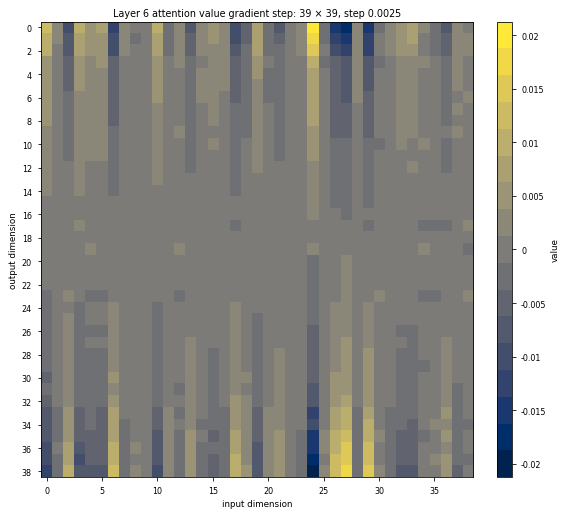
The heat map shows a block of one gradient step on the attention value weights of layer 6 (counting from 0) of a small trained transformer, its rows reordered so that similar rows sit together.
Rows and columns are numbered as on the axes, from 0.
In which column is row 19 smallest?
38
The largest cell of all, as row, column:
0, 24
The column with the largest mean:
27
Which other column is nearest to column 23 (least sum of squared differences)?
7
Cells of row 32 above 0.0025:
5
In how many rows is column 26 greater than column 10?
15
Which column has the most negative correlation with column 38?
35
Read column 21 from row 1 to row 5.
-0.005 -0.0025 -0.0025 -0.0025 -0.0025
